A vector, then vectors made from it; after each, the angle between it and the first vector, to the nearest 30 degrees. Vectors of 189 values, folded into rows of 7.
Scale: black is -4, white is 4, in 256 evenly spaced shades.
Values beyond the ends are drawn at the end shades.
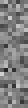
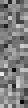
30 degrees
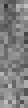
60 degrees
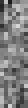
60 degrees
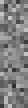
30 degrees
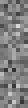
30 degrees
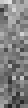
90 degrees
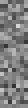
30 degrees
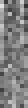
120 degrees
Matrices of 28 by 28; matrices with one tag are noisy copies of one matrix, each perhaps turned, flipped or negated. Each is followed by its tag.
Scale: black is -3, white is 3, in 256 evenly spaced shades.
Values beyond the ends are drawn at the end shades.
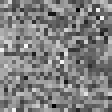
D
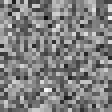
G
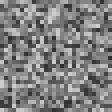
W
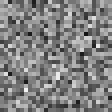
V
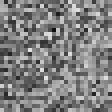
D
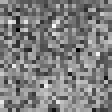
D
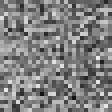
D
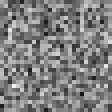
W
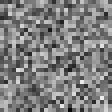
V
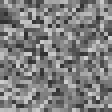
W
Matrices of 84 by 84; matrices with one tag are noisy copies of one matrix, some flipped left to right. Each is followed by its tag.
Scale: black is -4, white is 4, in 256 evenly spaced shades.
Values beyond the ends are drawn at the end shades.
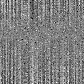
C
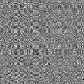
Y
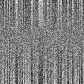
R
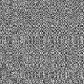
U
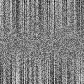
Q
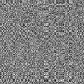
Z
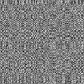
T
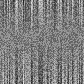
R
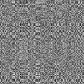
Z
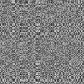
Z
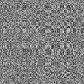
Y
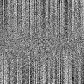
Q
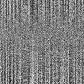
C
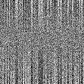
R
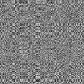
Z
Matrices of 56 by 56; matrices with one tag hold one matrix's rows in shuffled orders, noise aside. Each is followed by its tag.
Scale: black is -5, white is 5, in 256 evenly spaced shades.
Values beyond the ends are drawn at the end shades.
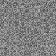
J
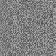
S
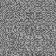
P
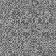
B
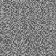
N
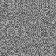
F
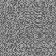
P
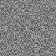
J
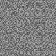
P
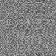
P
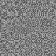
F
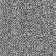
S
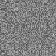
F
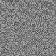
F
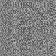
S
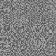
N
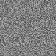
J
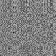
S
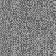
S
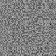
B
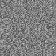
N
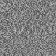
N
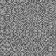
N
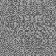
P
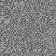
N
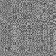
S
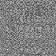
P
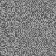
F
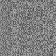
S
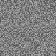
J
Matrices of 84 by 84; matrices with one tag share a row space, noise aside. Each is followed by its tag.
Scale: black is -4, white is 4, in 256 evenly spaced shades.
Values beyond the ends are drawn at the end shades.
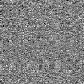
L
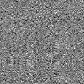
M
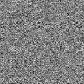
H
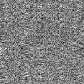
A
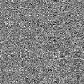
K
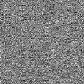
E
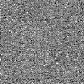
E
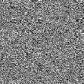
H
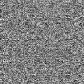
L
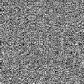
L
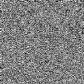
L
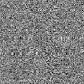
M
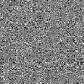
H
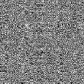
A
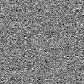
H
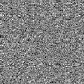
L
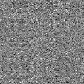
M
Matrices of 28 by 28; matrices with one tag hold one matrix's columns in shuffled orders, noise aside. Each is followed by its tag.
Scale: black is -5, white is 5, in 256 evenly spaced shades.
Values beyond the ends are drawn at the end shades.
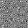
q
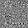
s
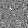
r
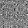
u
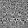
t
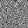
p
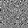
p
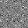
q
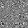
s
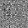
u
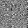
u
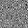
r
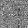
u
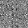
u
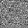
p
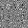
r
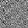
p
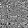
s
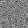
q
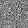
u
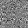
t
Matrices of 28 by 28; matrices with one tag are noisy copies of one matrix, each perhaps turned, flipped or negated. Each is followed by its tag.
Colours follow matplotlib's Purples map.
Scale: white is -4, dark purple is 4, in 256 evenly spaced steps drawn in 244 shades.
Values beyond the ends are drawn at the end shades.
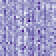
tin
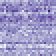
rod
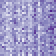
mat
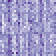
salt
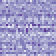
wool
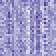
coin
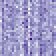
wool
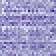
coin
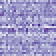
wool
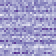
salt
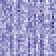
salt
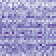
mat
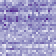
rod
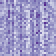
coin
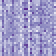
wool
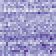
rod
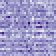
tin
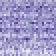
mat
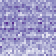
mat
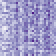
mat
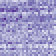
rod
